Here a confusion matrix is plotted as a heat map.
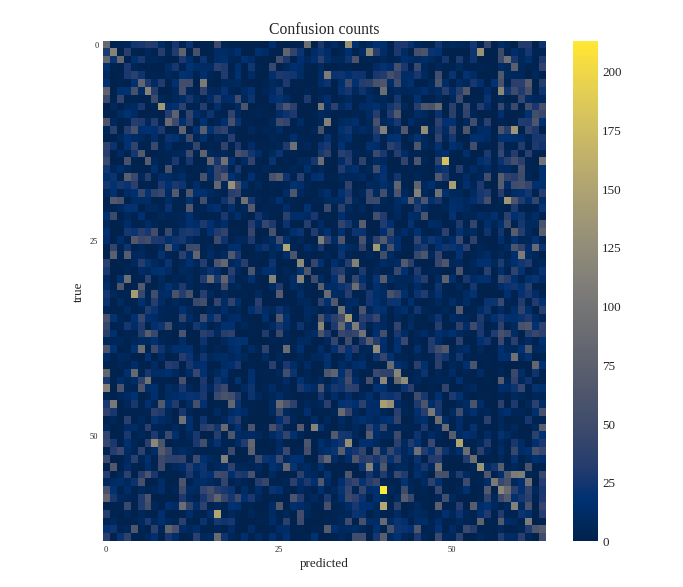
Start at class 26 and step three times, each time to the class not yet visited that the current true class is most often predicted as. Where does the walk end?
14
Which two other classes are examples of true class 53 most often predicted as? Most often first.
17, 32
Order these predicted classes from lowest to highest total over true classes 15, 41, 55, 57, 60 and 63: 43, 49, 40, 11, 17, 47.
47, 11, 43, 17, 49, 40
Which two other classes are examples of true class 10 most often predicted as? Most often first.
32, 9
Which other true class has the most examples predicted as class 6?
43
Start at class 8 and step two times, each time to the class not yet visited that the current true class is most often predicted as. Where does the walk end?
36
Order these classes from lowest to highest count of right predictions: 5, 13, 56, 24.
13, 24, 5, 56
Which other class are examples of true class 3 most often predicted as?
59
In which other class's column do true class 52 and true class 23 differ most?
45
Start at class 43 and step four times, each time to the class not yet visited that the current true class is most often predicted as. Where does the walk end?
46
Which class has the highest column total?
40
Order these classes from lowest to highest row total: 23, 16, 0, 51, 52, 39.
16, 23, 0, 39, 51, 52
